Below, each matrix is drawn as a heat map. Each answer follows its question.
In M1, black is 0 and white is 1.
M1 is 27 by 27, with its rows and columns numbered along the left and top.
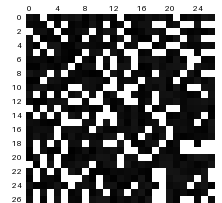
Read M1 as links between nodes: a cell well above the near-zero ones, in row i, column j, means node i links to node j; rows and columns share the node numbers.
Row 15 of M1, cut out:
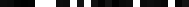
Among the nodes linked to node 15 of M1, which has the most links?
node 5
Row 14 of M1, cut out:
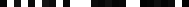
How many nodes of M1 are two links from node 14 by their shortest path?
9
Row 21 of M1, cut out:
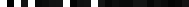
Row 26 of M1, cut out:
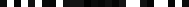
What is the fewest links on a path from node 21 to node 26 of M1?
4
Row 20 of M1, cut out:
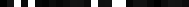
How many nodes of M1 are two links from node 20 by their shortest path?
4
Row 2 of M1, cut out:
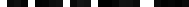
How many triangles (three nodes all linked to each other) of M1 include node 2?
8
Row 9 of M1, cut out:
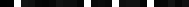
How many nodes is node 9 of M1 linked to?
4
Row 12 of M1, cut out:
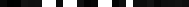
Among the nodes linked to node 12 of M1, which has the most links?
node 18
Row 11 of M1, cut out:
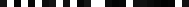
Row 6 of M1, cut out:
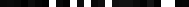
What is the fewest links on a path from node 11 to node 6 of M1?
2
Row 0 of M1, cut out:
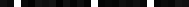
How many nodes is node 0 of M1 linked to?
3
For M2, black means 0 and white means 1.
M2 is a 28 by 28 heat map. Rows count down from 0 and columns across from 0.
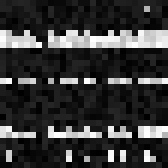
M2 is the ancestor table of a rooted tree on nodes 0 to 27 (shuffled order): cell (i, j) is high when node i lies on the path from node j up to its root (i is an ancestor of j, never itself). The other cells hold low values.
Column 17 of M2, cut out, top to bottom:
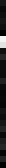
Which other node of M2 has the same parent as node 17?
22
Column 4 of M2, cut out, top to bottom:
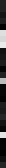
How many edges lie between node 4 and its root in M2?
5
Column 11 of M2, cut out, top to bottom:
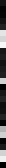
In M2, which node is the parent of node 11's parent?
26
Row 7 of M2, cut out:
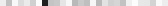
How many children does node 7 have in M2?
1
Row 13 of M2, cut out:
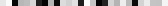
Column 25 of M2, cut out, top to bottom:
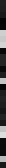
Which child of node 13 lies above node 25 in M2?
5
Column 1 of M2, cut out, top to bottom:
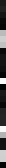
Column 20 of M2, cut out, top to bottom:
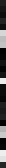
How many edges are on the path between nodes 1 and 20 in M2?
2
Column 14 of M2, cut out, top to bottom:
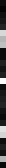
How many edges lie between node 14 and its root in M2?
7
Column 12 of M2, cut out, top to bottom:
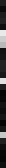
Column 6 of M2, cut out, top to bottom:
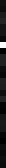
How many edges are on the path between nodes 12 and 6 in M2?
4
